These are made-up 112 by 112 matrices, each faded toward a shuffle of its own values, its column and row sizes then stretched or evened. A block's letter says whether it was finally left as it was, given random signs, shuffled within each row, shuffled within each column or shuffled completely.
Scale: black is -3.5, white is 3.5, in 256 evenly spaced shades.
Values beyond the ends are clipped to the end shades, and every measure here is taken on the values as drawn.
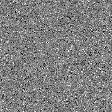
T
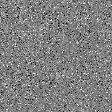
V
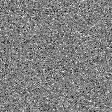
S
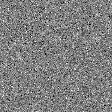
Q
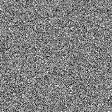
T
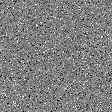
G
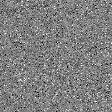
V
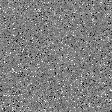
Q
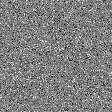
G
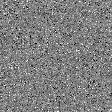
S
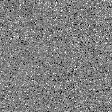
T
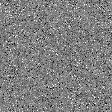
Q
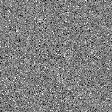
T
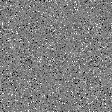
T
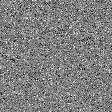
S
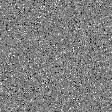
Q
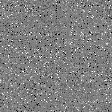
T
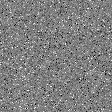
G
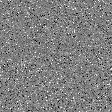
G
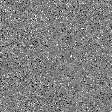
V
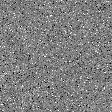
G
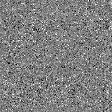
T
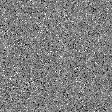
Q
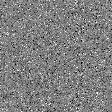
Q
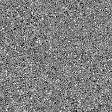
Q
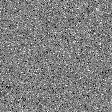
G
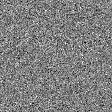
S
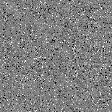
T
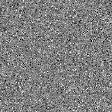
T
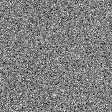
G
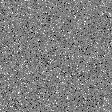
G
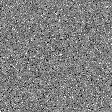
G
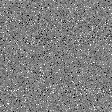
S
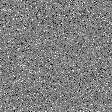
G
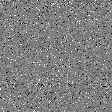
S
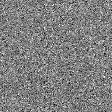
Q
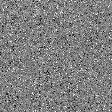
Q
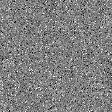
V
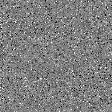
V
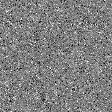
S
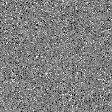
T
